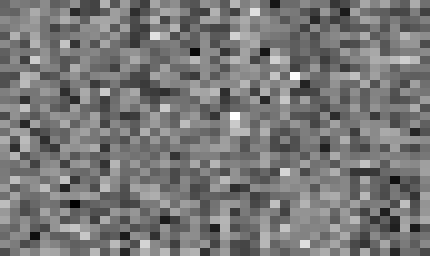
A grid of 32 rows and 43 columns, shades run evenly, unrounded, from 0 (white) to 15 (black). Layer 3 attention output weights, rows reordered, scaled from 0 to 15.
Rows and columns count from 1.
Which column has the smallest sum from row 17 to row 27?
1
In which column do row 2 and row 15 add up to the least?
26
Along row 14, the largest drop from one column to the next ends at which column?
17
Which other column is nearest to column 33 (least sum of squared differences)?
6
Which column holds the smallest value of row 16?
24
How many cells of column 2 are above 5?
29
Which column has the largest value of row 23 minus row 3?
40
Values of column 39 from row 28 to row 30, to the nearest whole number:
9 11 9
